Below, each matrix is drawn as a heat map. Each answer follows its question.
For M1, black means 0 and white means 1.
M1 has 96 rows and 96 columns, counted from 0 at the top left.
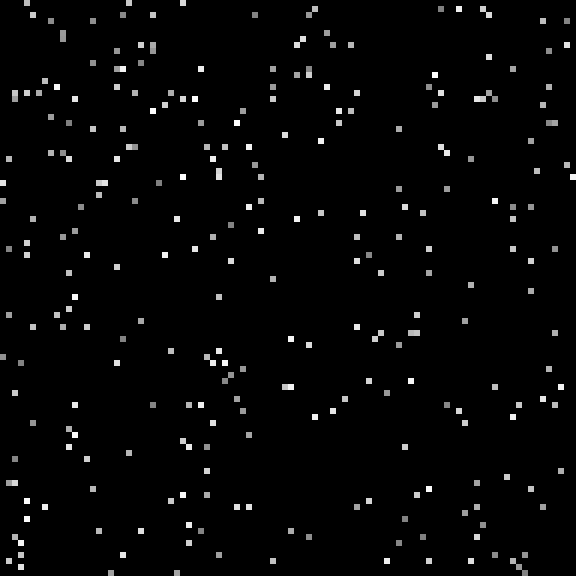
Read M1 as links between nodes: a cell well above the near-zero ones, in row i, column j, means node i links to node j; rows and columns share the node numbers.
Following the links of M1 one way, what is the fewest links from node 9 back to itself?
6
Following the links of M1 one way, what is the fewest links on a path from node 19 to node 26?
7
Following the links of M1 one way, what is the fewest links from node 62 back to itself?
7
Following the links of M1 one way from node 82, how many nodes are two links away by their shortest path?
10
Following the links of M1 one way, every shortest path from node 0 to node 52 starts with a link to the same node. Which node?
node 30
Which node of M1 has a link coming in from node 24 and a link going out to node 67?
node 34
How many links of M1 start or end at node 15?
12
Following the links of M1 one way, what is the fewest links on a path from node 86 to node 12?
2
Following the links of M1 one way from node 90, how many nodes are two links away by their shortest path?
6
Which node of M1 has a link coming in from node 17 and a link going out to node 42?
node 27
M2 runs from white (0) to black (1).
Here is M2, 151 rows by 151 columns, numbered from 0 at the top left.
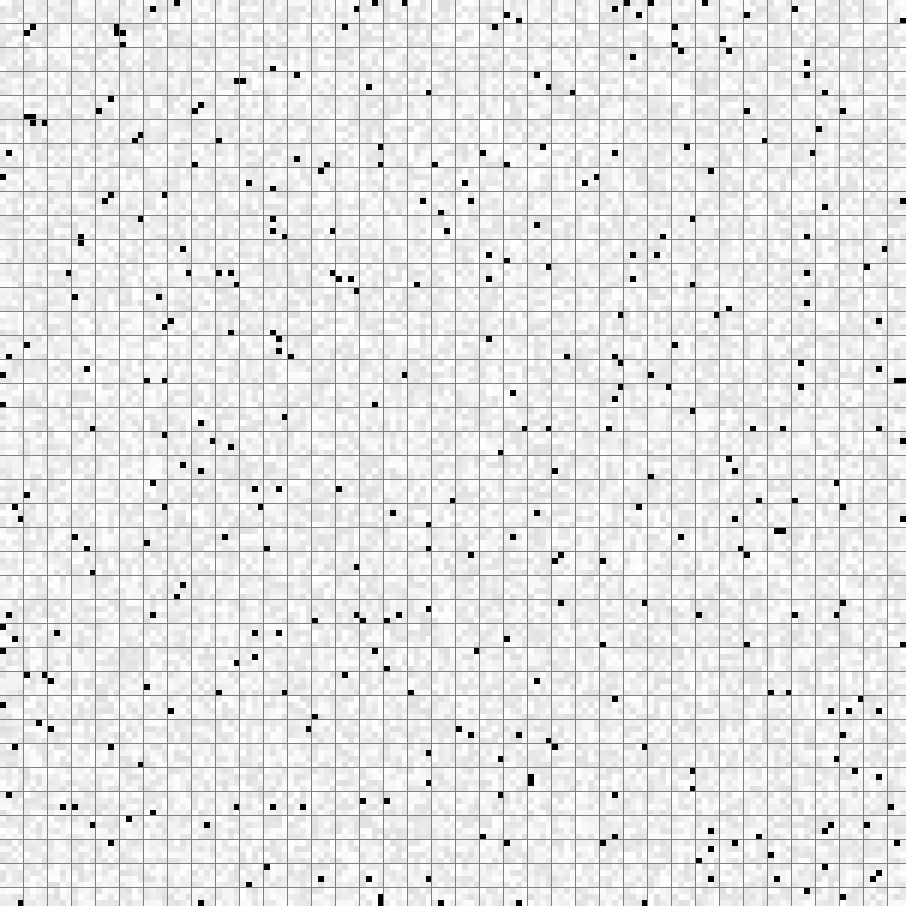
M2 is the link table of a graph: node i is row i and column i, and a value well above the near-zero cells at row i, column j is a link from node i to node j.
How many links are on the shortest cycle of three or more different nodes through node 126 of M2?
5
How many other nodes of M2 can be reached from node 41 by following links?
4
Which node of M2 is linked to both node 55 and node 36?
node 45
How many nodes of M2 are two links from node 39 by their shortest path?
8
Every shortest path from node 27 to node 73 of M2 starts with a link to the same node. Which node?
node 63
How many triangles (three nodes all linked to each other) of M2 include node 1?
3
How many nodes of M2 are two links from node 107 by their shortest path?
10
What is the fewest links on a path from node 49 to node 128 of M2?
6
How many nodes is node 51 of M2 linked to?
1
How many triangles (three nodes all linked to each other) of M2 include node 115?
0
